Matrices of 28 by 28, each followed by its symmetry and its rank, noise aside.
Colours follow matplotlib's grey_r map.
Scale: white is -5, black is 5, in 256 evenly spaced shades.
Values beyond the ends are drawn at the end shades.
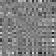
antisymmetric, rank two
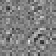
symmetric, rank three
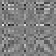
no symmetry, rank two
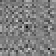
symmetric, rank two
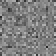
symmetric, rank four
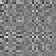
no symmetry, rank two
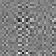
no symmetry, rank two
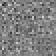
symmetric, rank four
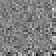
antisymmetric, rank four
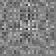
no symmetry, rank two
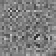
symmetric, rank four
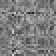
no symmetry, rank three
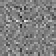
antisymmetric, rank four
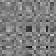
no symmetry, rank three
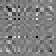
symmetric, rank two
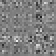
antisymmetric, rank four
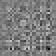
symmetric, rank three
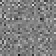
no symmetry, rank four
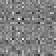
no symmetry, rank three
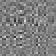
no symmetry, rank three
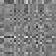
no symmetry, rank three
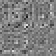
symmetric, rank three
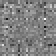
no symmetry, rank three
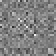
symmetric, rank three
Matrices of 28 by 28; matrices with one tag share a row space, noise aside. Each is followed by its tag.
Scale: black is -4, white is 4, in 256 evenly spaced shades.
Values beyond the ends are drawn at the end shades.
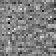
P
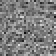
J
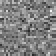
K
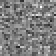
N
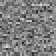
N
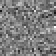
J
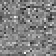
K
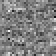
P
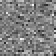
J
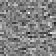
K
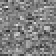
N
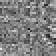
K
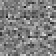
K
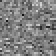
N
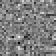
J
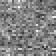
P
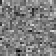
N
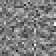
J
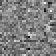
K
